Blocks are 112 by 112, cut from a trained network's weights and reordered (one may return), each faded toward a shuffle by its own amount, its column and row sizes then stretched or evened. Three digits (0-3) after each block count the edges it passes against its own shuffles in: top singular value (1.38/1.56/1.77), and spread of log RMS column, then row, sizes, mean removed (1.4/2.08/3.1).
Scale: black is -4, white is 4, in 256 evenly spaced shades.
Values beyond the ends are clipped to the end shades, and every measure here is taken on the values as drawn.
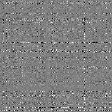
2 2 3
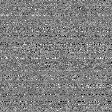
1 0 3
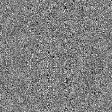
3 2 0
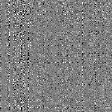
2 3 2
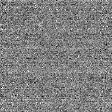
2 2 1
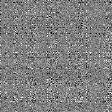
1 3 2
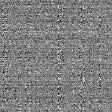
3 3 0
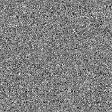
2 0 2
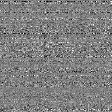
1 1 3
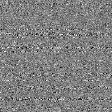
0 0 3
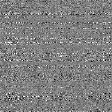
0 2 3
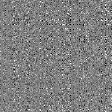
0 3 2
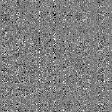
0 3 2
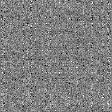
0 3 1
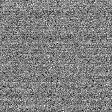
2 1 0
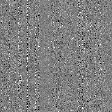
1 3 0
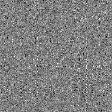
2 2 1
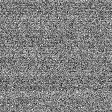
2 0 0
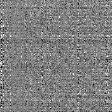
3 3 0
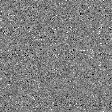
0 1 2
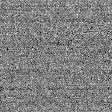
1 1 1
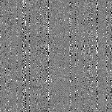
3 3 1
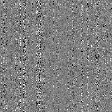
2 3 0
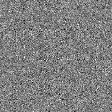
2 1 1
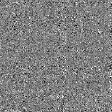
1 2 2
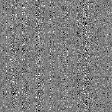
1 3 1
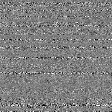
2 0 3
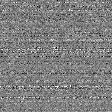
3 0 3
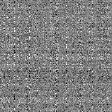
3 3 1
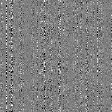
2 3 1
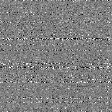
2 1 3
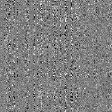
1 3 2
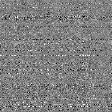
0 2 3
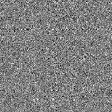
3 1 1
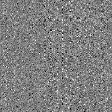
3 2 0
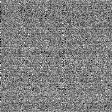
2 2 0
